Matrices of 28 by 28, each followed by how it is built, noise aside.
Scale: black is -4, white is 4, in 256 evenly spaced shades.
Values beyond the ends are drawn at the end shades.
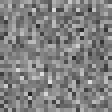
noise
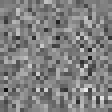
low rank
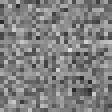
blocks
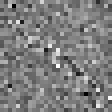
banded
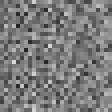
repeating rows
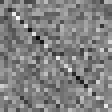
diagonal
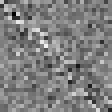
banded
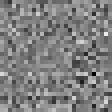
low rank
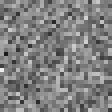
noise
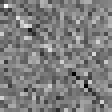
diagonal
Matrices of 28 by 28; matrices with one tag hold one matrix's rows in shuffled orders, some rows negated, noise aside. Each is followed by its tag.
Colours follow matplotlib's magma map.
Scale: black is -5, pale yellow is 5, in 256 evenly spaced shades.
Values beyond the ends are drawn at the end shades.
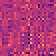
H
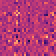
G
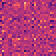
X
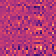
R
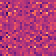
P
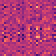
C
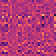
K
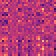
K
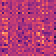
K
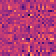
H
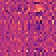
R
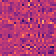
H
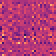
X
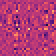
G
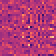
H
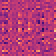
K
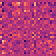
X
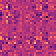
P
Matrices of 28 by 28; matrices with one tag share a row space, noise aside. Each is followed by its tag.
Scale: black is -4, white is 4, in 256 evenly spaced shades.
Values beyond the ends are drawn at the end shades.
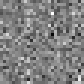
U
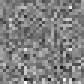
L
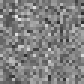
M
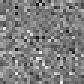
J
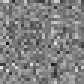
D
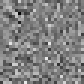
M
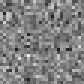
U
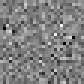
L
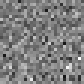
L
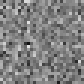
U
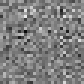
L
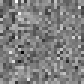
M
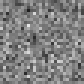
U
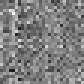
M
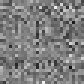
J
